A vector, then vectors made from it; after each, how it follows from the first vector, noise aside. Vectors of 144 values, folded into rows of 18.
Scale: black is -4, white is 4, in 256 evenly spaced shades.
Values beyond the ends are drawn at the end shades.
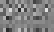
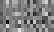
reversed, negated.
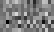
reversed, negated.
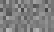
negated, shrunk.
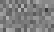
negated, shrunk.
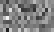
sign-scrambled.
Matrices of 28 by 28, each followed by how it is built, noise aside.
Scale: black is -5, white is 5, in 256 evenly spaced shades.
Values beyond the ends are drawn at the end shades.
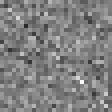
diagonal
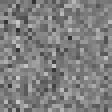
uneven columns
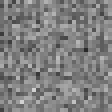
blocks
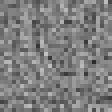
blocks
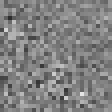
lower triangular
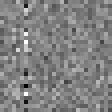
uneven columns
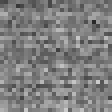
blocks
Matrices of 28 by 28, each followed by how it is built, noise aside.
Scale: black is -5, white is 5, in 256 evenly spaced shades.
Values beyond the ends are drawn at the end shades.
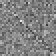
diagonal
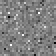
sparse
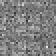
blocks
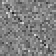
diagonal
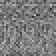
repeating columns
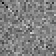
diagonal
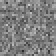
blocks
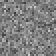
noise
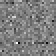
uneven rows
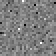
sparse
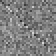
diagonal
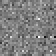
uneven rows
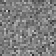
noise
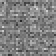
blocks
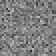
blocks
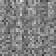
blocks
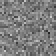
repeating rows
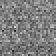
repeating columns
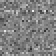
uneven rows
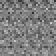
repeating columns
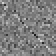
diagonal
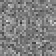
blocks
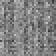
blocks
